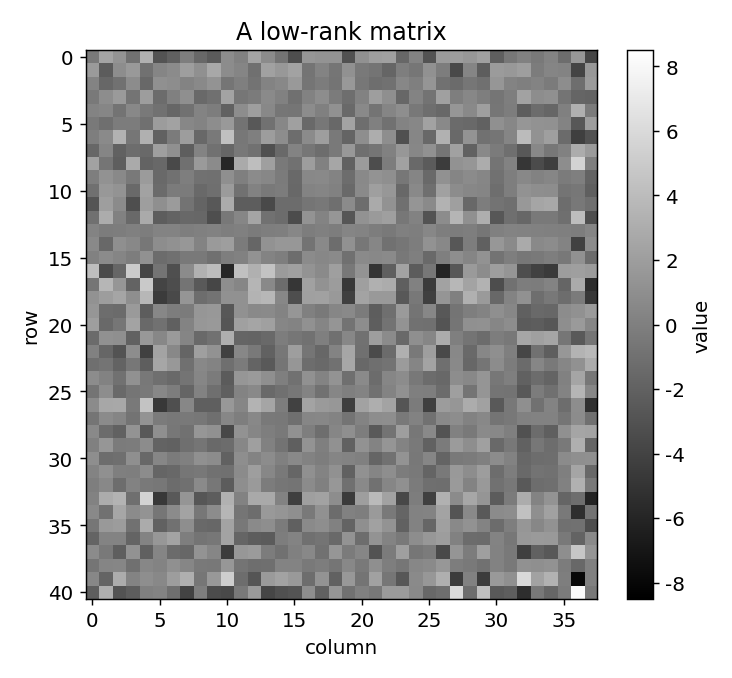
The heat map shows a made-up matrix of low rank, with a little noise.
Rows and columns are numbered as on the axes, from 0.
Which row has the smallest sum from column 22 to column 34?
16
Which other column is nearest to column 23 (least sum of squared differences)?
8
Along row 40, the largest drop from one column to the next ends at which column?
37
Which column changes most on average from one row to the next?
36
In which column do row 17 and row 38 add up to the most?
4
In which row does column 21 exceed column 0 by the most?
11
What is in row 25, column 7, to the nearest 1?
-2
